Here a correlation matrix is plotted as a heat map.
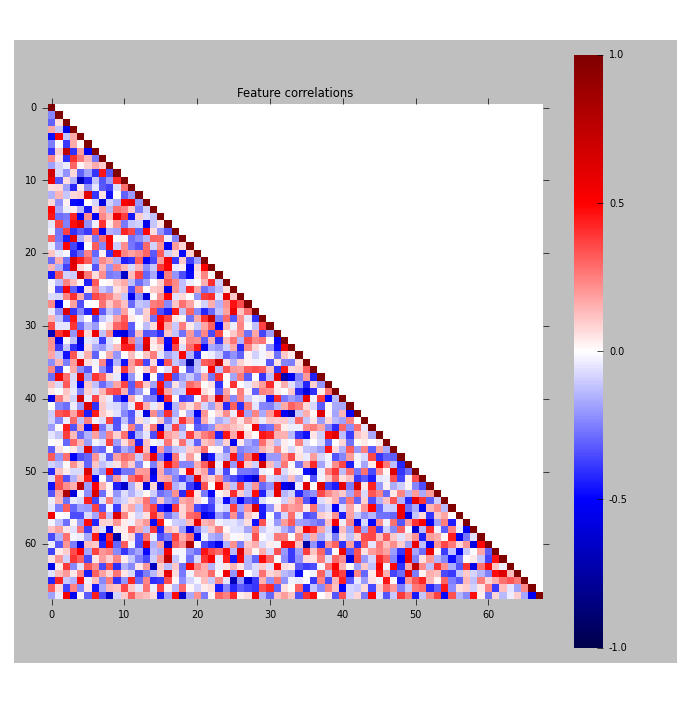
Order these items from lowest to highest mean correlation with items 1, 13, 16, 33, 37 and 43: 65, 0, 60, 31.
0, 60, 31, 65
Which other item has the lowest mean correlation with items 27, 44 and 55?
51
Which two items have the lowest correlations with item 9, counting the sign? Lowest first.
59, 31
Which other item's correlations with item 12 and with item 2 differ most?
6
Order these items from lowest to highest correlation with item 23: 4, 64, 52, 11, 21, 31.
64, 11, 21, 31, 52, 4
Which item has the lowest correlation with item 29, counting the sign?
48
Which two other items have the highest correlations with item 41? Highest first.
5, 12
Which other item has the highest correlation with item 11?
13
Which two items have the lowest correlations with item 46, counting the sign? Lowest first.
25, 12
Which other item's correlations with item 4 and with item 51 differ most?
52
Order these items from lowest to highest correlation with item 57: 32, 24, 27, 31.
31, 24, 27, 32
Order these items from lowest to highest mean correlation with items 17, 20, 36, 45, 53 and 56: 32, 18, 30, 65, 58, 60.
18, 65, 58, 30, 60, 32
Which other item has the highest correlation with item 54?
50
